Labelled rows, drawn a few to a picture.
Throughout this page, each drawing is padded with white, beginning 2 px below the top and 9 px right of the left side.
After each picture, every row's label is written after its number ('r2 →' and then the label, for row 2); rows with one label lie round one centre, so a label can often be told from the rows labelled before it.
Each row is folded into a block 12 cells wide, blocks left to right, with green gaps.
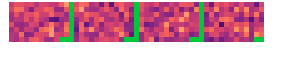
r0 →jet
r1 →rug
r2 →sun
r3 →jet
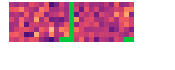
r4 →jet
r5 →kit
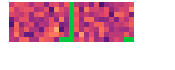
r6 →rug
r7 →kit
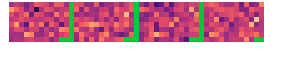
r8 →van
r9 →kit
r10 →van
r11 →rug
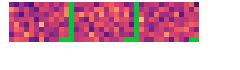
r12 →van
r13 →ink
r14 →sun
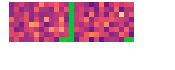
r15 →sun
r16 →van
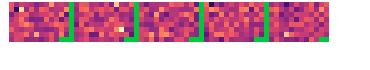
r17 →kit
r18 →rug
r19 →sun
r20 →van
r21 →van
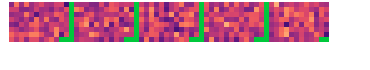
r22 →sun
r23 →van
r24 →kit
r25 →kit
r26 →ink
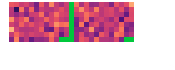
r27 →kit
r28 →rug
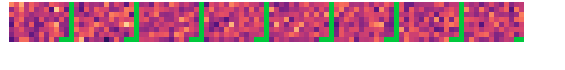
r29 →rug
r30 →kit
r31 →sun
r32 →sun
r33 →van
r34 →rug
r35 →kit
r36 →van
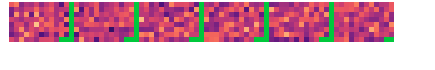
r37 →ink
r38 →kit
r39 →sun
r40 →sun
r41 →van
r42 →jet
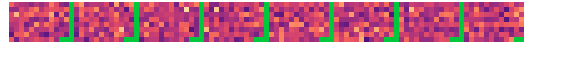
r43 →ink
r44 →rug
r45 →rug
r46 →kit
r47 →sun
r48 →sun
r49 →kit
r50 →kit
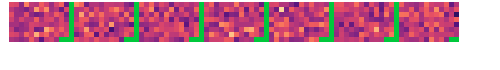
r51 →sun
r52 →ink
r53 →jet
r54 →sun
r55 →kit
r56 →jet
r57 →ink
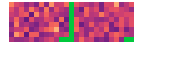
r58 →rug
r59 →kit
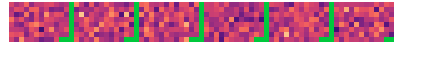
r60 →sun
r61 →ink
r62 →rug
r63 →jet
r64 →ink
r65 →rug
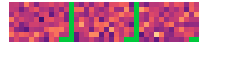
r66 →sun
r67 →van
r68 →van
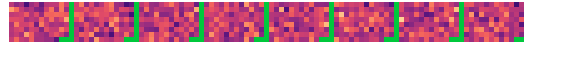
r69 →van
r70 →ink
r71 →sun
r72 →rug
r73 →kit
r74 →ink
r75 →sun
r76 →ink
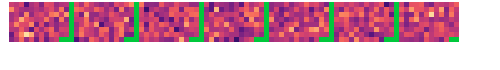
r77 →van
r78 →rug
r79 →kit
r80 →kit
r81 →sun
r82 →ink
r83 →jet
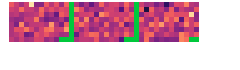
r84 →jet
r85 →van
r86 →kit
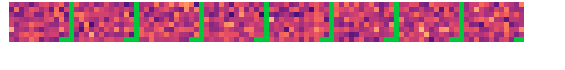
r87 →sun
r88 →ink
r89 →sun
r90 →sun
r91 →sun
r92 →jet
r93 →sun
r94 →jet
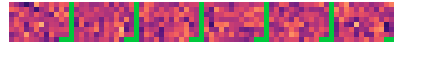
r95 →van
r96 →rug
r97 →rug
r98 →kit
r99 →sun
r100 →rug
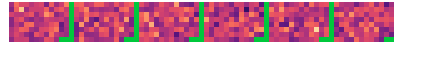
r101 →rug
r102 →rug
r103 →ink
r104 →sun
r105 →rug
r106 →ink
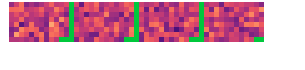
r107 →rug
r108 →jet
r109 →kit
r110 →kit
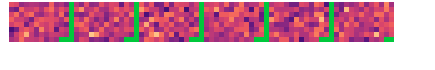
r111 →ink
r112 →van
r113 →van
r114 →jet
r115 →sun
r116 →kit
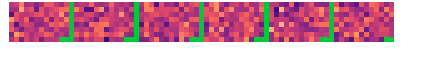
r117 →kit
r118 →sun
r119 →rug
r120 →rug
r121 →kit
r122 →van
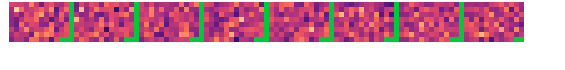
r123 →jet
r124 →sun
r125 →rug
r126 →sun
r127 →jet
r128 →ink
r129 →sun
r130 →van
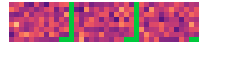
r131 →van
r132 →kit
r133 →kit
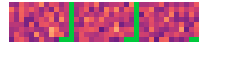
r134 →rug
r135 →jet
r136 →jet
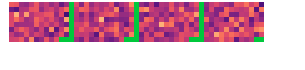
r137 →ink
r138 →jet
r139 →van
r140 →sun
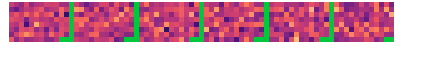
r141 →ink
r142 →van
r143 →ink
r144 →kit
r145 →jet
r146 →van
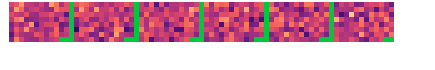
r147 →rug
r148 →rug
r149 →kit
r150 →jet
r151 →van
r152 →sun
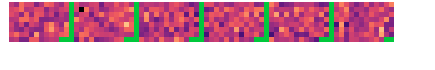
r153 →jet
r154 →kit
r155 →ink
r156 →ink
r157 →ink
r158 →rug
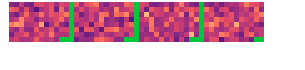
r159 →van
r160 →jet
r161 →ink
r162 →van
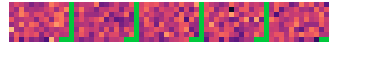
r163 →kit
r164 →jet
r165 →rug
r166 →van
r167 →sun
